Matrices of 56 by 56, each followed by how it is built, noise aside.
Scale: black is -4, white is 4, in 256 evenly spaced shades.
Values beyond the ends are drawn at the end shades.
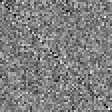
diagonal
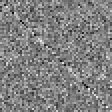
diagonal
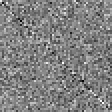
diagonal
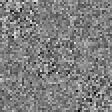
block diagonal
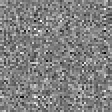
low rank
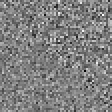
upper triangular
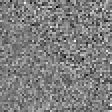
upper triangular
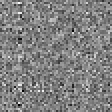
low rank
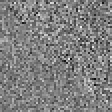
upper triangular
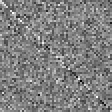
diagonal
